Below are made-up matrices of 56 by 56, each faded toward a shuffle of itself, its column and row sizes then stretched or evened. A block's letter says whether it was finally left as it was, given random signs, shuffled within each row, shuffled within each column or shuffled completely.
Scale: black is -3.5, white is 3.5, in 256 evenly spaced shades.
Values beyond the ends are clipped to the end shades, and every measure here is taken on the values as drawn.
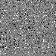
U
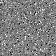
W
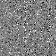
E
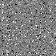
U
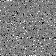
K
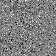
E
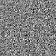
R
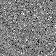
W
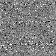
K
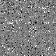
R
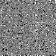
U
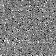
K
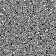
W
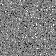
W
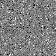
E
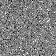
W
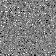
K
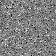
W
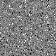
E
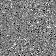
W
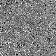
K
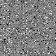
U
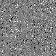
E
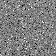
W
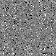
U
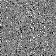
E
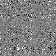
R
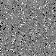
E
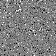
K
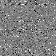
K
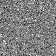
W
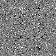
U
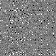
R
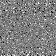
K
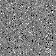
E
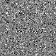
U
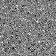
K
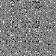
R
